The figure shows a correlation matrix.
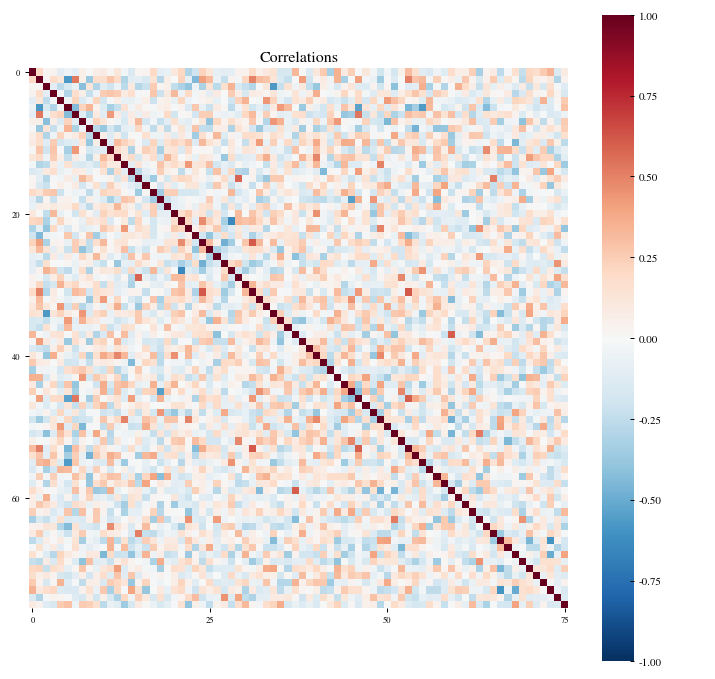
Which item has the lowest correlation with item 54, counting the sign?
8
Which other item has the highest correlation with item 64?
11
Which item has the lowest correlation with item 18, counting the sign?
45
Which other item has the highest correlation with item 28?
55
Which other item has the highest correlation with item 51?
63
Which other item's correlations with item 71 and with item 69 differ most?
43
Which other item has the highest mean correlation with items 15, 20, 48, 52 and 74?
29
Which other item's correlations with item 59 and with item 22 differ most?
49
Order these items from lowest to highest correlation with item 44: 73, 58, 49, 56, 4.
4, 56, 58, 73, 49
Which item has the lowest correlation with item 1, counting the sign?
5
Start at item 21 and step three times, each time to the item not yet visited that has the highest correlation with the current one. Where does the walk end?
53
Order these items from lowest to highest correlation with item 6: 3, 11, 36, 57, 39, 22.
39, 36, 22, 3, 57, 11
